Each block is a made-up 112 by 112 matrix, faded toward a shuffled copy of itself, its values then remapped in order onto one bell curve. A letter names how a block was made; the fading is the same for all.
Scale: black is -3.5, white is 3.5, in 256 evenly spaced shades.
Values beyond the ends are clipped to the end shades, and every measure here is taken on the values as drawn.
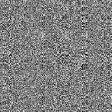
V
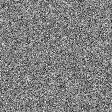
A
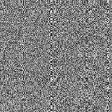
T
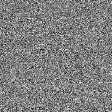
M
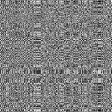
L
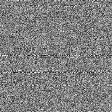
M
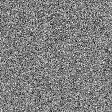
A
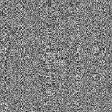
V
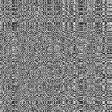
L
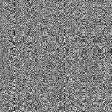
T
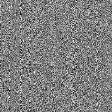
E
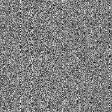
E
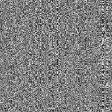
V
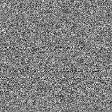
M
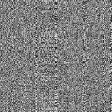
T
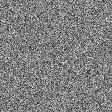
A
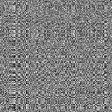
L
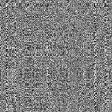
T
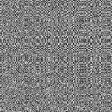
L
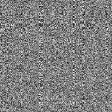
V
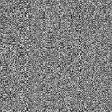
V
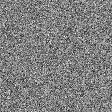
A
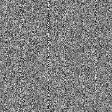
E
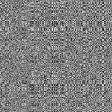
L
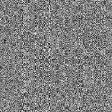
V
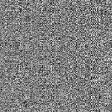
T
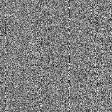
E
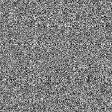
M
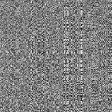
T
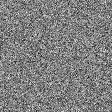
A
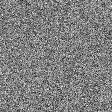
A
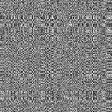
L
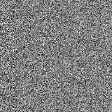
E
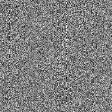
E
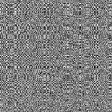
L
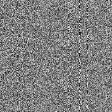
E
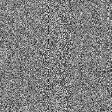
E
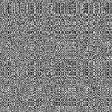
L
